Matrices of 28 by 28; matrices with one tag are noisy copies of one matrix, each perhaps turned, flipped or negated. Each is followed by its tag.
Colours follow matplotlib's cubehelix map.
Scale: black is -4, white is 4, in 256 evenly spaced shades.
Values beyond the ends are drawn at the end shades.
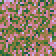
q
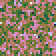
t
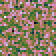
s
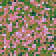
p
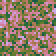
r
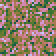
r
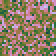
q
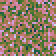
p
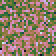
q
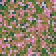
q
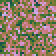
t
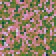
q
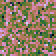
r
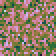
q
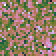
q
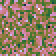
q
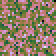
s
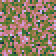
s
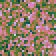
q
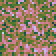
p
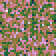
r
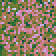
p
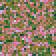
q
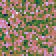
r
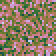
q
